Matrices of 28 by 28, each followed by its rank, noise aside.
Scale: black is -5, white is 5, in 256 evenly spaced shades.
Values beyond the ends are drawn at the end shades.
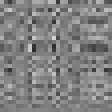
two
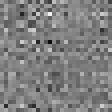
four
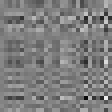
two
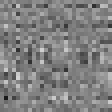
four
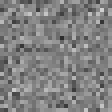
six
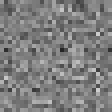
six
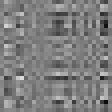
two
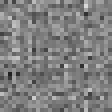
six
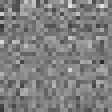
four
